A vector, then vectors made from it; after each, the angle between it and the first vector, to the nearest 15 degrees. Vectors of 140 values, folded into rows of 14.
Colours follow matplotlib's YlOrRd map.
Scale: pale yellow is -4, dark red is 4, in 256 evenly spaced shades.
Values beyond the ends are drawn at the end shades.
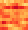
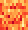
60 degrees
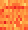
45 degrees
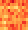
135 degrees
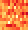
120 degrees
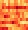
30 degrees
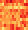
135 degrees
